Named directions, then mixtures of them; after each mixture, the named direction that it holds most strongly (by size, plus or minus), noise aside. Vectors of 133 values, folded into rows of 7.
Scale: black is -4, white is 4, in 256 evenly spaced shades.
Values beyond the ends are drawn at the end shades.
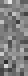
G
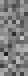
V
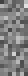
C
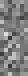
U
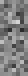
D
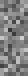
V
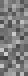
V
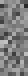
U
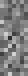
U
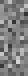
V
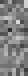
C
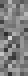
U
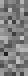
V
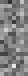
D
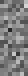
C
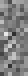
U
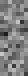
U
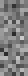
V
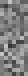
G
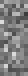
U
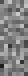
C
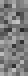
D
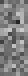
D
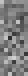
U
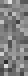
G
